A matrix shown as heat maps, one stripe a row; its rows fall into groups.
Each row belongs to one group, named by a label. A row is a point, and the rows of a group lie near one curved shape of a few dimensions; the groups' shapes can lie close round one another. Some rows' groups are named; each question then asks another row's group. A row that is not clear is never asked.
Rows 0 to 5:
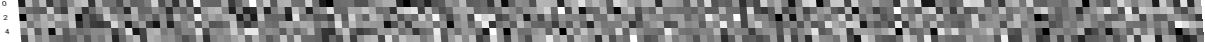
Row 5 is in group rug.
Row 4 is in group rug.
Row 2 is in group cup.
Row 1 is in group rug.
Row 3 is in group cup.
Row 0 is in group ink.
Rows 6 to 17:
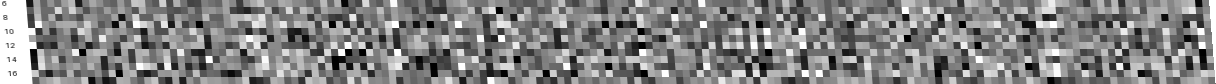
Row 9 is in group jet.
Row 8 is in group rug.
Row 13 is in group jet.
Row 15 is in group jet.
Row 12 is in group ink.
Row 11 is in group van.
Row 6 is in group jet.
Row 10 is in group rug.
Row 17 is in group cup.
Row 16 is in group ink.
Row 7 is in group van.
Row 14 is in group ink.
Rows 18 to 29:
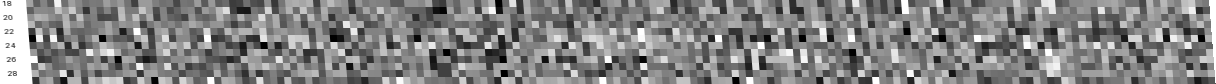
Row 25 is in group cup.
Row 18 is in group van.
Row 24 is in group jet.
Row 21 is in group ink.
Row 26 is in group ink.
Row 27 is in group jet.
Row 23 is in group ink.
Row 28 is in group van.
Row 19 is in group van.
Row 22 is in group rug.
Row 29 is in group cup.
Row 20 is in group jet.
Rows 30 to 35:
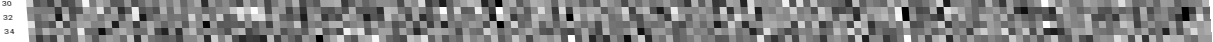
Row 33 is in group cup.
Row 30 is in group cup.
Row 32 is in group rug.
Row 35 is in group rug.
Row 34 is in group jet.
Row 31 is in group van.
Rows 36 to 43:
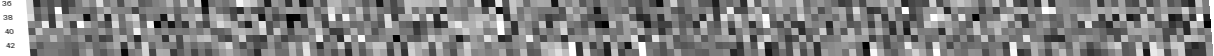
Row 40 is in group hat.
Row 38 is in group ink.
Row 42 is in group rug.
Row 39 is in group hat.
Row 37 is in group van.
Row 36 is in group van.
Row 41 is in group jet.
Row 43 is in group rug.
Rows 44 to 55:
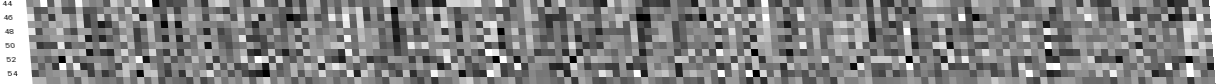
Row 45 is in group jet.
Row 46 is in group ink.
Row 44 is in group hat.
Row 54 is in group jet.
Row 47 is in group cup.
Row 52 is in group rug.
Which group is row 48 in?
cup
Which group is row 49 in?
cup
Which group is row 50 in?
van
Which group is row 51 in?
cup
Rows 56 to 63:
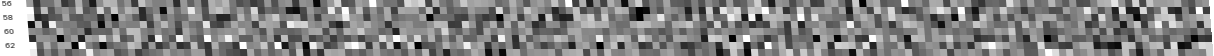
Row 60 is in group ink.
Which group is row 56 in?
rug
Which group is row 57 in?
ink
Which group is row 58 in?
ink
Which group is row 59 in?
ink
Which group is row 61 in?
cup
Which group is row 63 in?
cup
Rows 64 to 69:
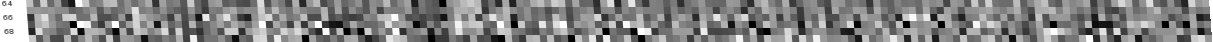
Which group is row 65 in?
jet
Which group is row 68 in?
jet
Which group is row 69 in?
ink
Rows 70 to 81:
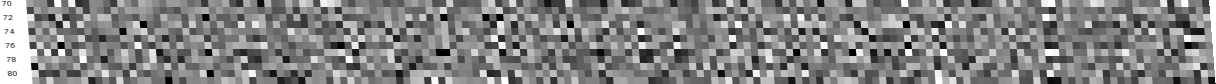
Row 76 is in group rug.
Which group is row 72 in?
cup
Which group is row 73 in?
rug
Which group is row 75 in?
cup
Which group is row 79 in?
jet
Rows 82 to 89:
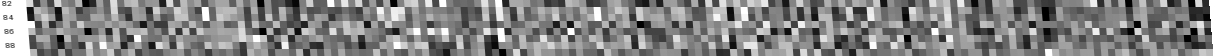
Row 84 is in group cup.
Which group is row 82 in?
ink
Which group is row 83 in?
cup
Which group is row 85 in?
rug
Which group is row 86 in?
ink
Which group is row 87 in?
van
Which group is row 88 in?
cup
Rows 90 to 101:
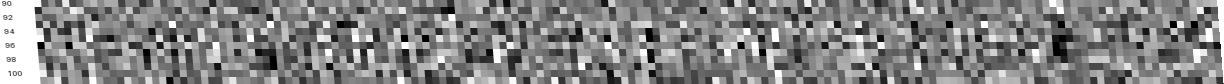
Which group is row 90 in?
cup
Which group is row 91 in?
van
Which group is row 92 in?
ink
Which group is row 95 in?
jet
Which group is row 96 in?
cup
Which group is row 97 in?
jet
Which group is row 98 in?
jet
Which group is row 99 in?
rug
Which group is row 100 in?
jet
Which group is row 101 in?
hat
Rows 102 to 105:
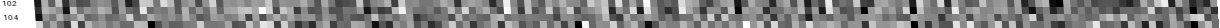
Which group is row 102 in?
rug
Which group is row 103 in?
van
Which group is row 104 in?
jet
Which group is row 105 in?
rug
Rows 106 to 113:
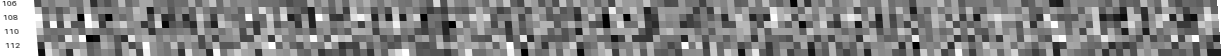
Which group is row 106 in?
ink
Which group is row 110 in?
ink
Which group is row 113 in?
van
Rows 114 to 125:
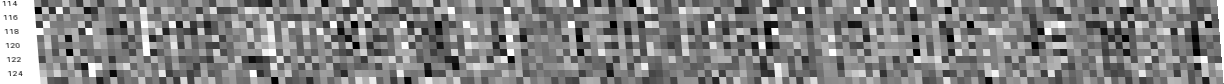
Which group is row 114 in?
rug
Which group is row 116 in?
ink
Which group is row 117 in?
jet
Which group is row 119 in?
rug
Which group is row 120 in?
jet
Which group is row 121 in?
rug
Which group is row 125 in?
ink
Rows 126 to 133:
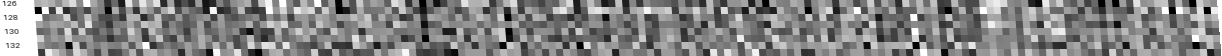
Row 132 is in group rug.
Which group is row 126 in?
jet
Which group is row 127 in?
ink
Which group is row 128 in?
cup
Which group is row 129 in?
jet
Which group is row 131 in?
cup
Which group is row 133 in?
van
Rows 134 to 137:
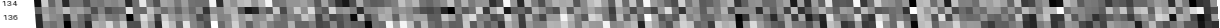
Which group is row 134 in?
rug
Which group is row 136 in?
rug
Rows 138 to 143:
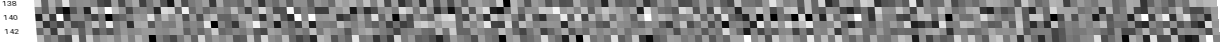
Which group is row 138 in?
cup
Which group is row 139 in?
cup
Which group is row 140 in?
ink
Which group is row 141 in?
van
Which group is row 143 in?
rug
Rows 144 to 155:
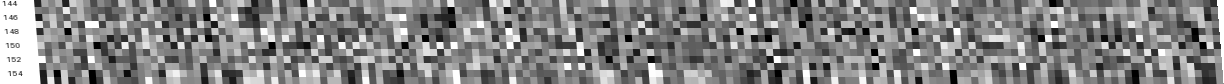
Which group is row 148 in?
van
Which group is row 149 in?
jet
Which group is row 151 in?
rug
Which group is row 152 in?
jet
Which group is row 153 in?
rug
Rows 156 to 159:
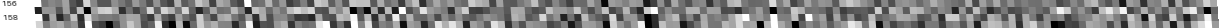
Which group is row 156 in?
jet
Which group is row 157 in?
jet
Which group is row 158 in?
rug
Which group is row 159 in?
jet
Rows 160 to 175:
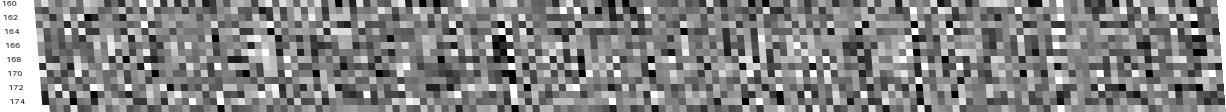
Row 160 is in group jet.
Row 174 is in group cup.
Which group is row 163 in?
rug
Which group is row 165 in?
van
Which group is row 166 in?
cup
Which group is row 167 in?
van
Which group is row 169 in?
van
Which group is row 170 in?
ink
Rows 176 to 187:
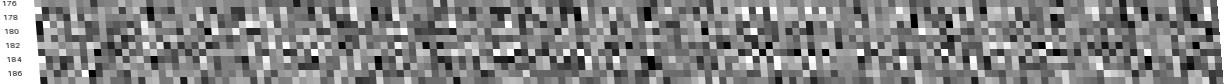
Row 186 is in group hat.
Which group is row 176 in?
ink
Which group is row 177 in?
ink
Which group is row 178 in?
rug
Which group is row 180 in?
van
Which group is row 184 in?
ink
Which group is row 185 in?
ink
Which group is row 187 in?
jet
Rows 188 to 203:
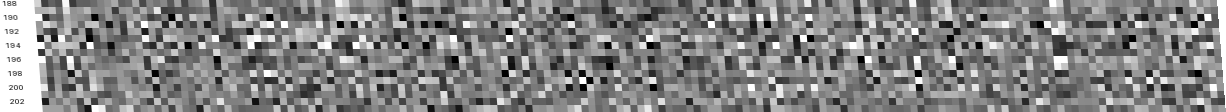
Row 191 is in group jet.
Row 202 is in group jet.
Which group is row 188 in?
van
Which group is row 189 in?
hat
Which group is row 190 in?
ink
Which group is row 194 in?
jet
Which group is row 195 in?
ink
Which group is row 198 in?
rug
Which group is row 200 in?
rug
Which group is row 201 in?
ink
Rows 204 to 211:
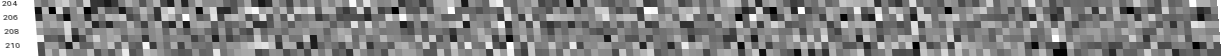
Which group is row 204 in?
cup
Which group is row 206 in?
cup
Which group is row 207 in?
cup
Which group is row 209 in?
cup
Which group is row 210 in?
van
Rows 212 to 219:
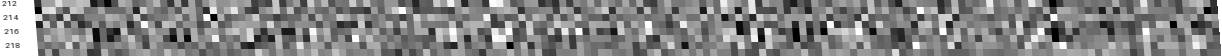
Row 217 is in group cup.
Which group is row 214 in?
van
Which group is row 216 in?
ink
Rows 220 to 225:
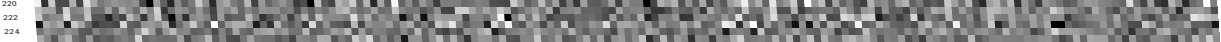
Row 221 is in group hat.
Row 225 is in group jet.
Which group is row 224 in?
jet
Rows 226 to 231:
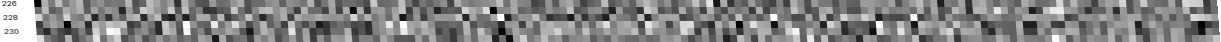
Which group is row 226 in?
jet
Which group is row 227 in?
jet
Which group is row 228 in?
cup
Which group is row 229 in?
cup
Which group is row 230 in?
cup
